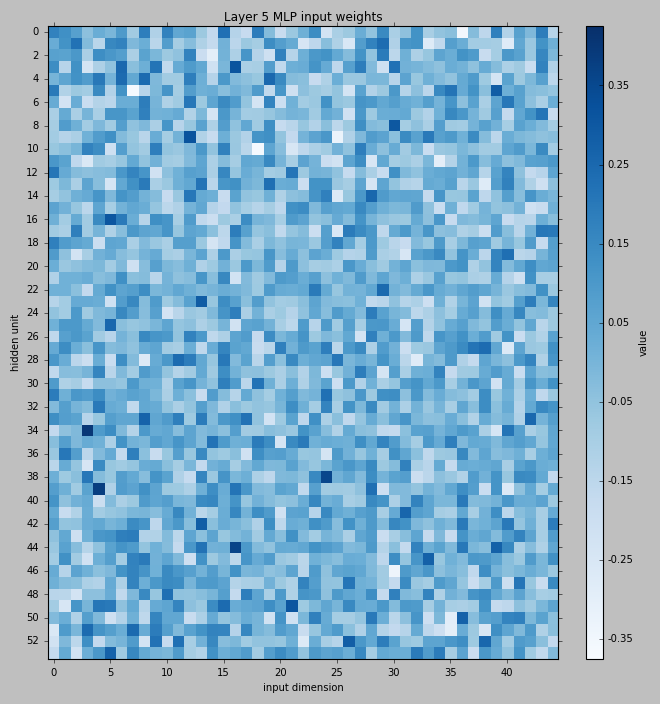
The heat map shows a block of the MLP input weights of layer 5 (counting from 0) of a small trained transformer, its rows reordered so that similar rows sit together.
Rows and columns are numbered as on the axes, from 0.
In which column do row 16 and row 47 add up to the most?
5
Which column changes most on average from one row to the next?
13
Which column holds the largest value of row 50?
36
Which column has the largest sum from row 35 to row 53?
7
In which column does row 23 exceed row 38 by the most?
44
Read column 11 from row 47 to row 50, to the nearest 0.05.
0.15 -0.05 0.15 0.05
